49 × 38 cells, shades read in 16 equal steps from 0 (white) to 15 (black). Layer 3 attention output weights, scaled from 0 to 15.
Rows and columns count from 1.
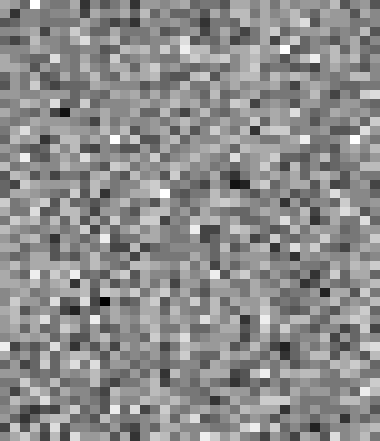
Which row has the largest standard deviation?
39
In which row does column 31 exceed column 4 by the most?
32
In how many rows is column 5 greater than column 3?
22
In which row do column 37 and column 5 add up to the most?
24
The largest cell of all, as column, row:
11, 34
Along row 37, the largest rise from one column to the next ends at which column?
38
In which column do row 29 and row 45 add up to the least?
5
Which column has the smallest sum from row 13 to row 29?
3
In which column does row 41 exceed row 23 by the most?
1
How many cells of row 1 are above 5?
29
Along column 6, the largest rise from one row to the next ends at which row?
13
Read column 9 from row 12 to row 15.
3 7 8 6
